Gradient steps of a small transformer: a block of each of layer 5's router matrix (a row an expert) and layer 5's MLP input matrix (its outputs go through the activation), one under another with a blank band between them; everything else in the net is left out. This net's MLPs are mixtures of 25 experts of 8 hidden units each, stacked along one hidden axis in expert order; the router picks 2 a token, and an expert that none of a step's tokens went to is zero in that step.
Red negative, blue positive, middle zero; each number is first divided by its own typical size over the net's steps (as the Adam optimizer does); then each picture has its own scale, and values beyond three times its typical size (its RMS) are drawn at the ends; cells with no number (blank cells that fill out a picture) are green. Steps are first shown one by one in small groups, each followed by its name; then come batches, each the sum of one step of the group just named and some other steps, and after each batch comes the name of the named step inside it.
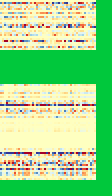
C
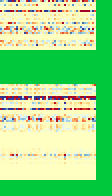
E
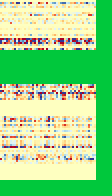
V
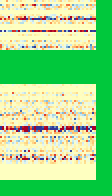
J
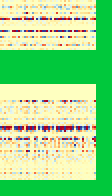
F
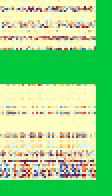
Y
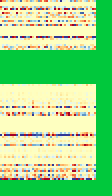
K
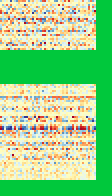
E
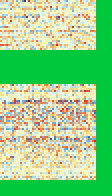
Y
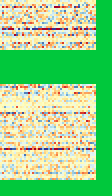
Y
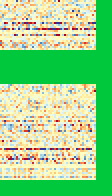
J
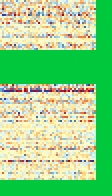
Y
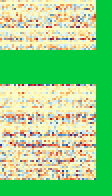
Y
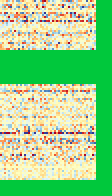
J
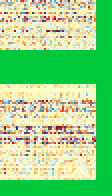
F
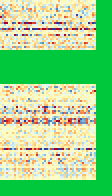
Y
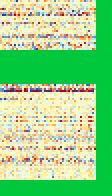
J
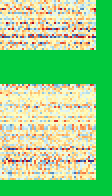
C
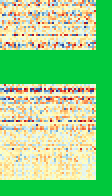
E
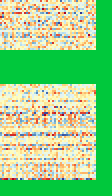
K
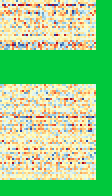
C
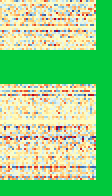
F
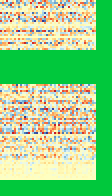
V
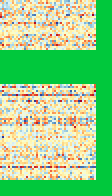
V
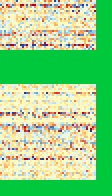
J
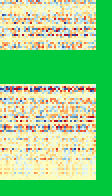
F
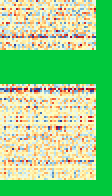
F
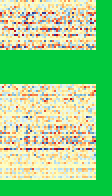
F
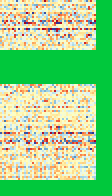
F
